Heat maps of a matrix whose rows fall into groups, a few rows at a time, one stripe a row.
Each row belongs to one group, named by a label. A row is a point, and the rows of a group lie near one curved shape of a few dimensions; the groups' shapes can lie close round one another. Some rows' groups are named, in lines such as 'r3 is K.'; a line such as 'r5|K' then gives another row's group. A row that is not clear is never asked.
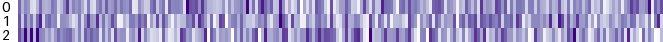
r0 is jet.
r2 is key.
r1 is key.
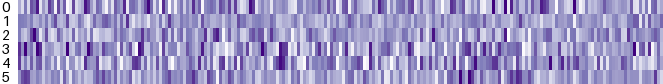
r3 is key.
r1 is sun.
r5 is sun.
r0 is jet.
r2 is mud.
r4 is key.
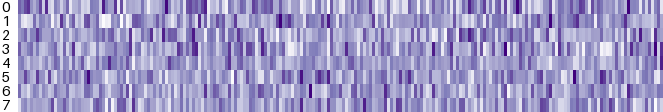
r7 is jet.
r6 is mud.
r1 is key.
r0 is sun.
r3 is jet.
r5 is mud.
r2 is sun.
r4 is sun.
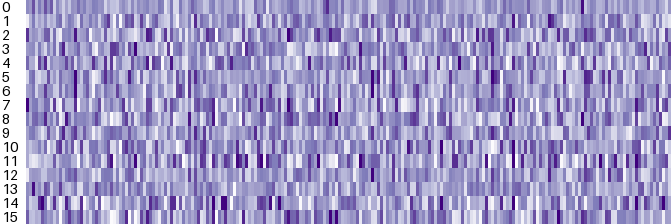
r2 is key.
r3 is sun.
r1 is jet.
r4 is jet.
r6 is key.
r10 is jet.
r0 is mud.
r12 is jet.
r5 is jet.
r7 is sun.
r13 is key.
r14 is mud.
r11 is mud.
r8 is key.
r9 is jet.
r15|key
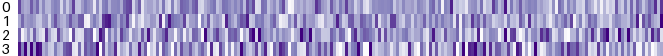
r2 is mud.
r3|key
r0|jet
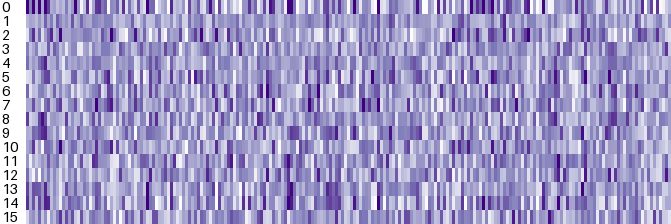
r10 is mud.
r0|key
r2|mud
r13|key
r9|mud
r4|mud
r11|key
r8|mud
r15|jet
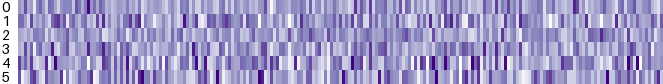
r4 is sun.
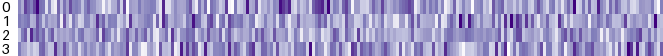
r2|mud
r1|sun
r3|mud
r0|mud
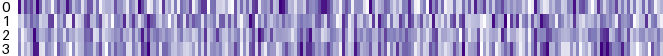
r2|mud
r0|key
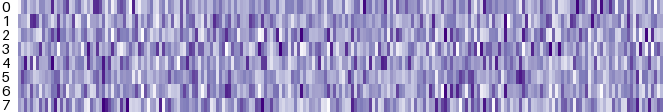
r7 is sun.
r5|sun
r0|jet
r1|mud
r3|key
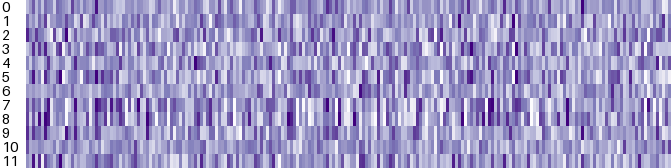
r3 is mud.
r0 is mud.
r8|key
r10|sun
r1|jet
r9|key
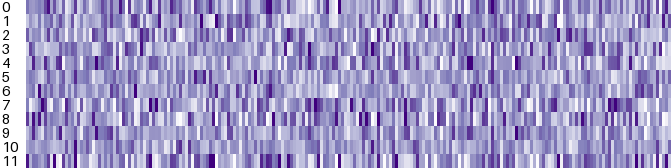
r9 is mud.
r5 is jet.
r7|mud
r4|mud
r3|jet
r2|key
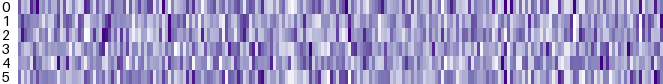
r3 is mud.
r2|sun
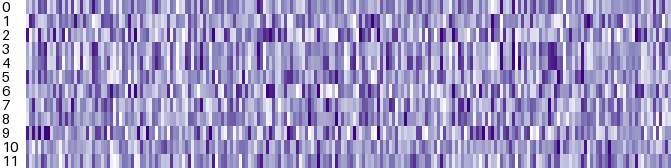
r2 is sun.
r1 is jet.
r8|jet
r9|key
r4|jet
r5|key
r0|jet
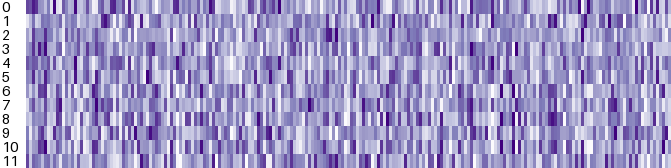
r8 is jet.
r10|jet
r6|jet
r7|mud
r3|mud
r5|key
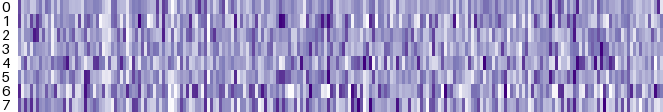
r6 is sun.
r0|key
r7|key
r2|mud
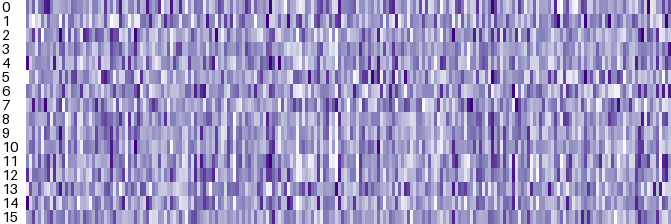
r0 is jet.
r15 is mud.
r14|sun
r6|jet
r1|key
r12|sun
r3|sun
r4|sun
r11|sun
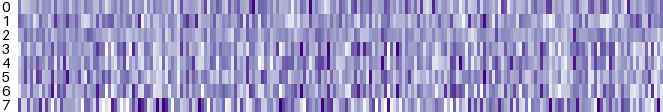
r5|key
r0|mud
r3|jet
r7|key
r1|jet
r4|mud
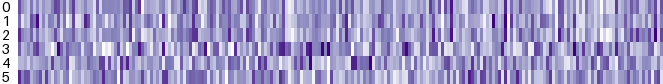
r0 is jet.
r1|jet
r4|mud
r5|sun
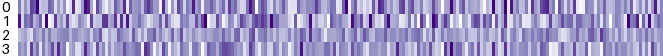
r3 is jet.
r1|sun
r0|jet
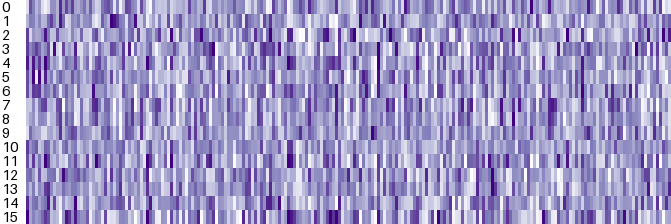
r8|jet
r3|sun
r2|jet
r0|jet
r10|sun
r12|jet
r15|key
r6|key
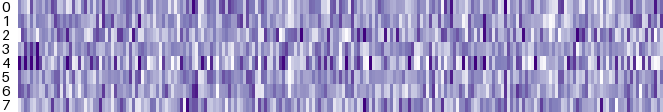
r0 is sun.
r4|key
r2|jet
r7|jet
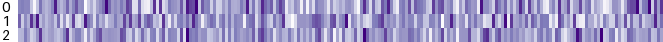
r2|jet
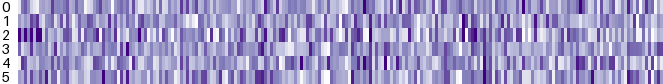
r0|jet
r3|sun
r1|mud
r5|sun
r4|jet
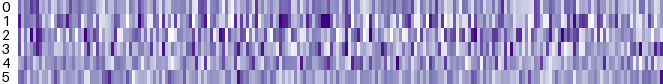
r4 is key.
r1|key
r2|key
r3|jet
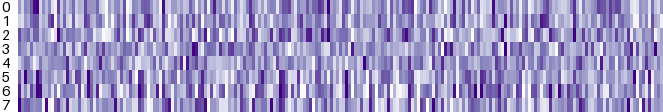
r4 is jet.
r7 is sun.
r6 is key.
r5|key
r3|sun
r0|mud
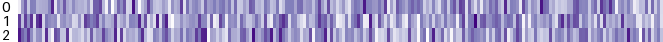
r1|key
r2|sun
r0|jet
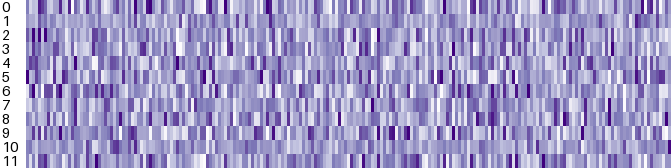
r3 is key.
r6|mud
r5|sun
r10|sun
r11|mud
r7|jet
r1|mud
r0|mud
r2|key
